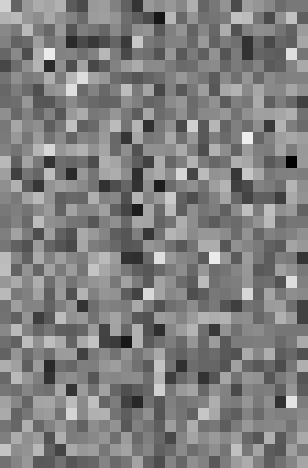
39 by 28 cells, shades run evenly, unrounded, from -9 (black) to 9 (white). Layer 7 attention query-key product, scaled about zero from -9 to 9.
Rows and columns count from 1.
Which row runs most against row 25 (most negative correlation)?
11
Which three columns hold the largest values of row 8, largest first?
7, 12, 22
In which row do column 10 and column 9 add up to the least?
4
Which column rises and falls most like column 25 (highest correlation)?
14
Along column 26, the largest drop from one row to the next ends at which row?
24
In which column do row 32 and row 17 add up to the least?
19
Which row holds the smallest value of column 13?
18
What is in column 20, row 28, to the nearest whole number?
-5
